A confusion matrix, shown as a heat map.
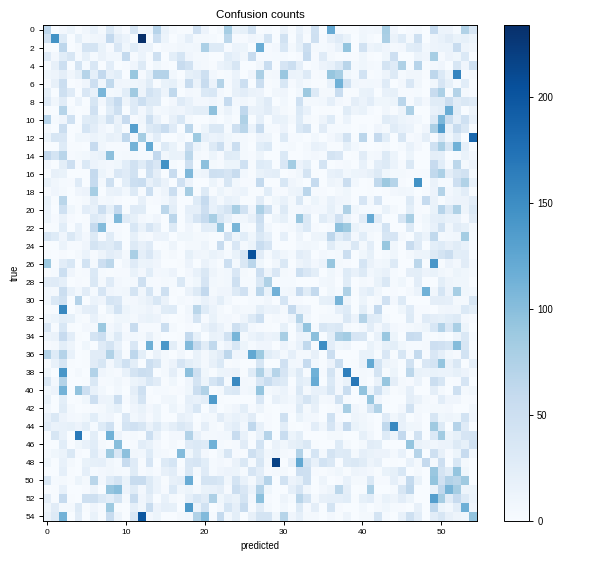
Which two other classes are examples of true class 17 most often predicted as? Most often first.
47, 43
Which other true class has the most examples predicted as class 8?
45
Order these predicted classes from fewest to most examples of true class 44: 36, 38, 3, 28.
28, 3, 36, 38
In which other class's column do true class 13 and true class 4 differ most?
11
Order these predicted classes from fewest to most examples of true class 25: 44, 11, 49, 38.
44, 49, 38, 11
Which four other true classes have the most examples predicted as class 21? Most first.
41, 46, 9, 52
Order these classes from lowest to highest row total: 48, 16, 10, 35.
10, 16, 48, 35
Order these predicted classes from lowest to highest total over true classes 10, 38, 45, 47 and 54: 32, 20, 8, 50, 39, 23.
39, 23, 20, 32, 50, 8
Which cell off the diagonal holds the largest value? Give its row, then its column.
1, 12
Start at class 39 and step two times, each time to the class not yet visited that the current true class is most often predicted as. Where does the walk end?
43
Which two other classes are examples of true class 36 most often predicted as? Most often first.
26, 27
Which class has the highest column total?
2
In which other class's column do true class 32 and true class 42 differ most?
40
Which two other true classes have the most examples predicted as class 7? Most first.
22, 33
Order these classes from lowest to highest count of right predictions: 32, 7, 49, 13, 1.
32, 49, 7, 13, 1
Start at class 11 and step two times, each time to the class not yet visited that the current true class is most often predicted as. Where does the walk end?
18
